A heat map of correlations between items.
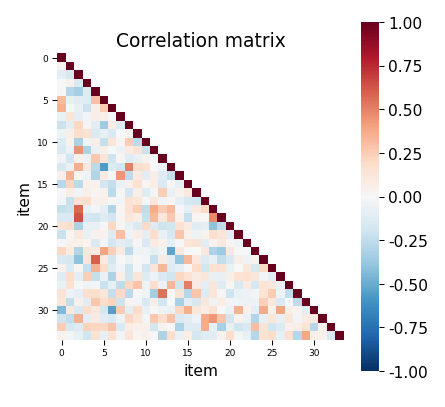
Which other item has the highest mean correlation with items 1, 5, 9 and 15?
27
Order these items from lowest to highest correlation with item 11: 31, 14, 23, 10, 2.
10, 23, 14, 31, 2
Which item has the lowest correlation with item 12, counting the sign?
33
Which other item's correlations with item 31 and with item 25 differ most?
17
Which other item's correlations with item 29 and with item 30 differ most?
6
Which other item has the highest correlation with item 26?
30
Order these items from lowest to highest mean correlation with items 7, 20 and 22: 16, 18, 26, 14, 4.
18, 4, 16, 26, 14
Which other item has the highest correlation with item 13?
8
